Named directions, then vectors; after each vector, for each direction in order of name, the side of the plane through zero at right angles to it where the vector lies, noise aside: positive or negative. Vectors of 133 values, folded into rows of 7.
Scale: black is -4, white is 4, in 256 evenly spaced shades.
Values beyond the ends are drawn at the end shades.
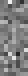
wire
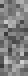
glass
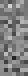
negative, negative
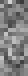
negative, positive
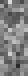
negative, positive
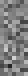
positive, positive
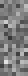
positive, positive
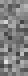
positive, positive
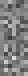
positive, positive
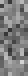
positive, negative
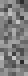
negative, positive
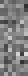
negative, negative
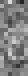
negative, positive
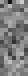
positive, negative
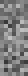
negative, negative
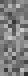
negative, negative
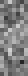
negative, positive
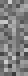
positive, positive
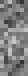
negative, positive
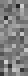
positive, positive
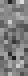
positive, negative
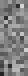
positive, positive
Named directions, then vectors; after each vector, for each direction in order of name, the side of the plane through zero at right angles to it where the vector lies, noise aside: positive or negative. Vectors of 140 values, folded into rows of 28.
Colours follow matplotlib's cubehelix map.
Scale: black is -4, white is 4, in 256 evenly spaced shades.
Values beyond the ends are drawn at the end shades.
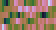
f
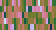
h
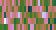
negative, positive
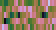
positive, negative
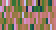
negative, negative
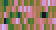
positive, negative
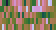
positive, positive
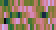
positive, negative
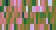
positive, positive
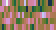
negative, negative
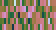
positive, negative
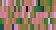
negative, negative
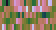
positive, positive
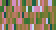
positive, positive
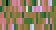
positive, positive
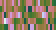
negative, positive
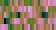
positive, negative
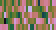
positive, negative
